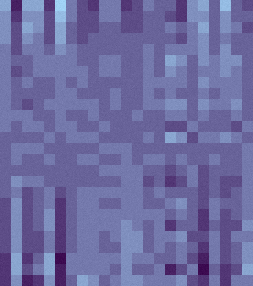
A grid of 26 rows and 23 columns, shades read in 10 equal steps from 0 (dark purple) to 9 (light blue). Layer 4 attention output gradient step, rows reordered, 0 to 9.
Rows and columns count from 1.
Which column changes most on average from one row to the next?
16
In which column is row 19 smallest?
6
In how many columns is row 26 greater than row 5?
12
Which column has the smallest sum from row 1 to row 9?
2
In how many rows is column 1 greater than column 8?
9
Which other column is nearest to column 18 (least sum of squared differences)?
4
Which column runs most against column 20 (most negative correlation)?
18
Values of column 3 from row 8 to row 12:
5 4 3 5 5
